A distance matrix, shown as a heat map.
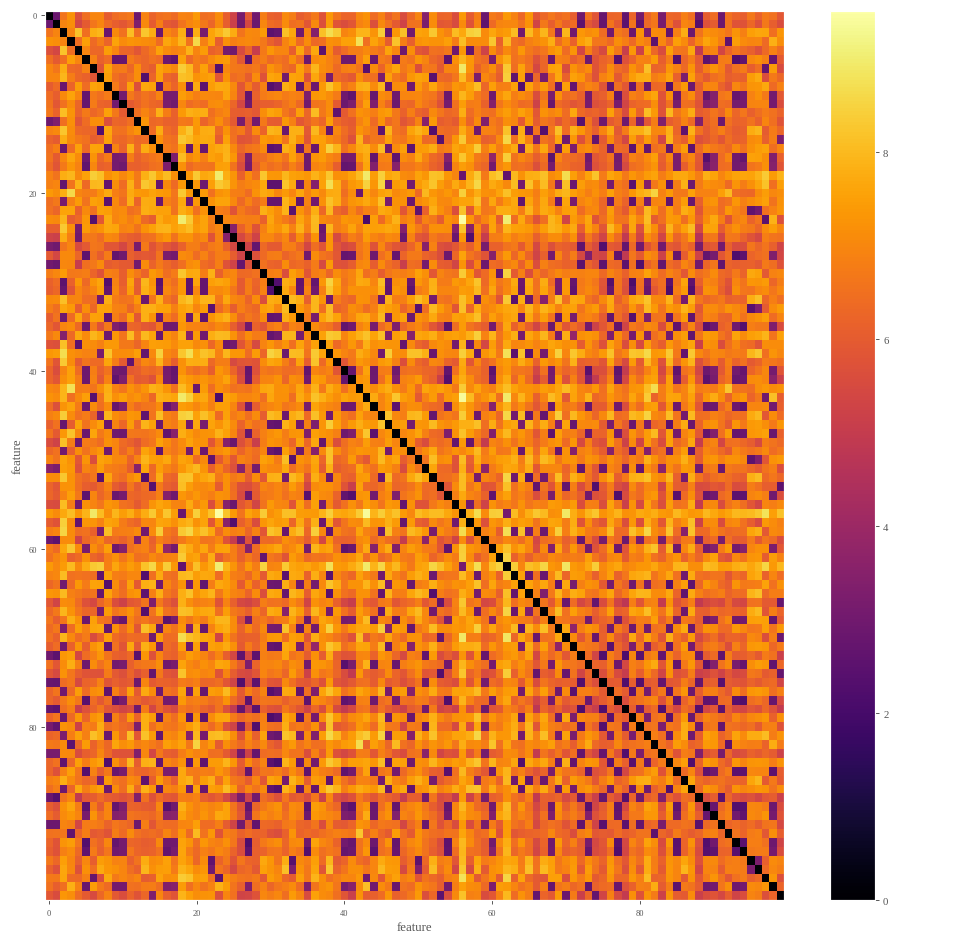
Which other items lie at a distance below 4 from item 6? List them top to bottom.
23, 43, 97
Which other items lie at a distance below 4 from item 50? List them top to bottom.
22, 33, 95, 96
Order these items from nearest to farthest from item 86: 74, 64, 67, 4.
67, 74, 4, 64
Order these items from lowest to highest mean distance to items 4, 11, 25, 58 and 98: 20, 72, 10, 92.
10, 72, 92, 20
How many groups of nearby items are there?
13
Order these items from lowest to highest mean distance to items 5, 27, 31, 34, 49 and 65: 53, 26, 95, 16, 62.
16, 26, 53, 95, 62
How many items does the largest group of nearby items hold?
22
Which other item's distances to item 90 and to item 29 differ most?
61
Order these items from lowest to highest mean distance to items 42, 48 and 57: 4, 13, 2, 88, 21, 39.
4, 88, 39, 13, 21, 2
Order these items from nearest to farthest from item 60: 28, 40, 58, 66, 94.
40, 94, 66, 28, 58
